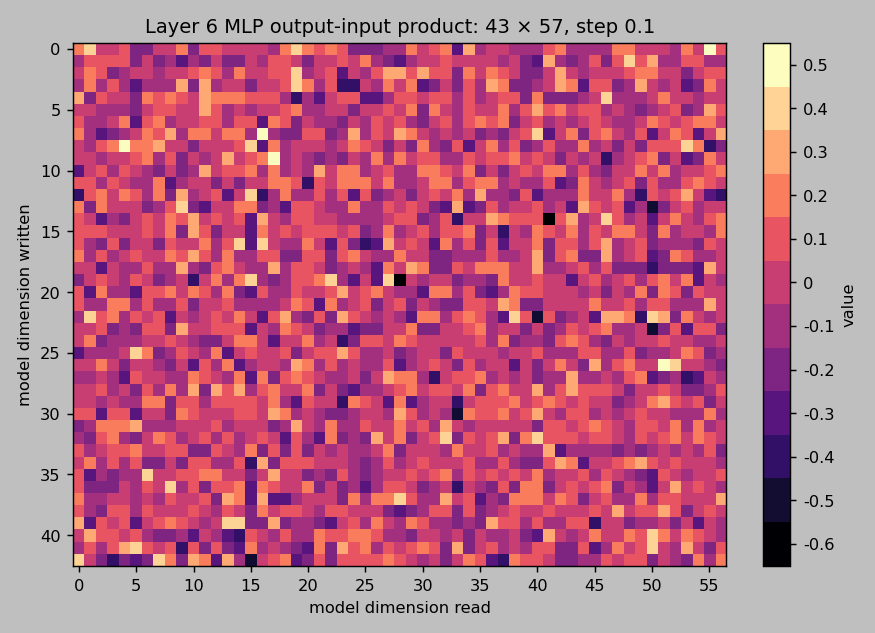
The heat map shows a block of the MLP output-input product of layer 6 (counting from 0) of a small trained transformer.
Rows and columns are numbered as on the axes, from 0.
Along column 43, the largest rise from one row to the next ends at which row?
14
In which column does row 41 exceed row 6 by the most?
5
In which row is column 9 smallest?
41
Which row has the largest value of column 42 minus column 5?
3
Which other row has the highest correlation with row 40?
1
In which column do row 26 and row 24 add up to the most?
51
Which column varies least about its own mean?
39
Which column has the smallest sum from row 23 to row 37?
23
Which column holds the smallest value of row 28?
24
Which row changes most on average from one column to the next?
22
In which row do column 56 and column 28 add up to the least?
19
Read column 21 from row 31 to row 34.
-0.1 -0.3 0 0
